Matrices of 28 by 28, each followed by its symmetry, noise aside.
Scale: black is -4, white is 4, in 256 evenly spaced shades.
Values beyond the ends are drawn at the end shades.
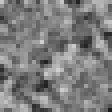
symmetric.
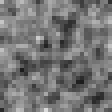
symmetric.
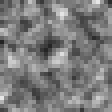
symmetric.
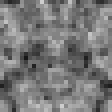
mirrored left to right.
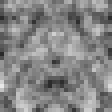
mirrored left to right.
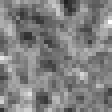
no symmetry.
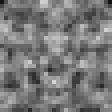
mirrored left to right.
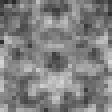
mirrored left to right.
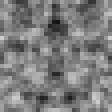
mirrored left to right.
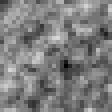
symmetric.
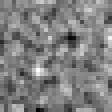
antisymmetric.
